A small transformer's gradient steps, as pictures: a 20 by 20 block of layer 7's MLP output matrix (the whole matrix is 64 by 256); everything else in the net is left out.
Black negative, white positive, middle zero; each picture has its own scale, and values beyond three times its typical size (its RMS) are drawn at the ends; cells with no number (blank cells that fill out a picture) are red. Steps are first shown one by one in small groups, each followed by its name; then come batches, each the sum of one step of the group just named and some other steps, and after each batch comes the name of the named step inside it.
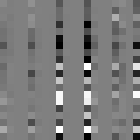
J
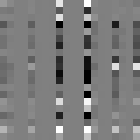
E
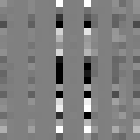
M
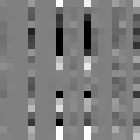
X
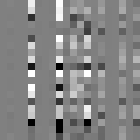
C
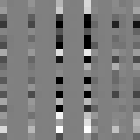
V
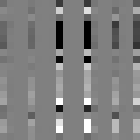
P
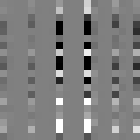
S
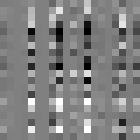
S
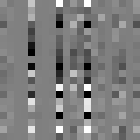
M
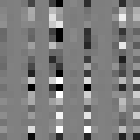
J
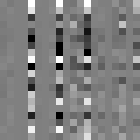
X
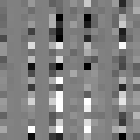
M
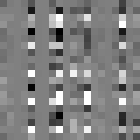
J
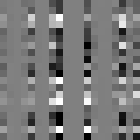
J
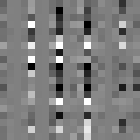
M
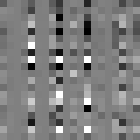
P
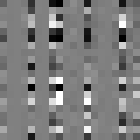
J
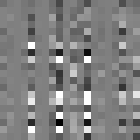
J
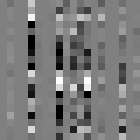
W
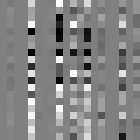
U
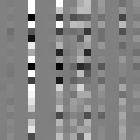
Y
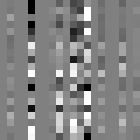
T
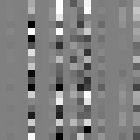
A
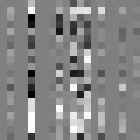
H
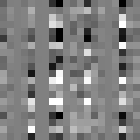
H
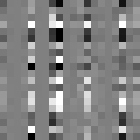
Y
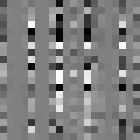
U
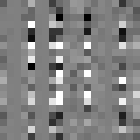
Y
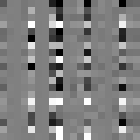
Y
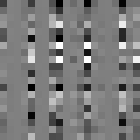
A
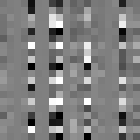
T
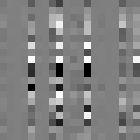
A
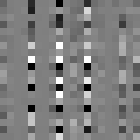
T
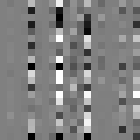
W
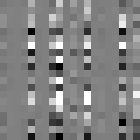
U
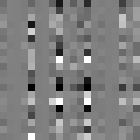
A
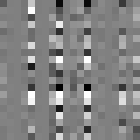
Y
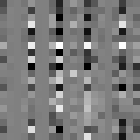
U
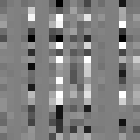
W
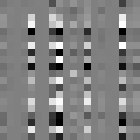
U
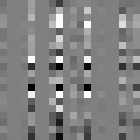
A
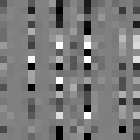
W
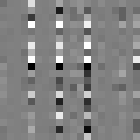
Y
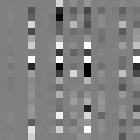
U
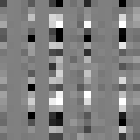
A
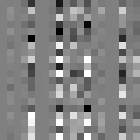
H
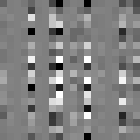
T
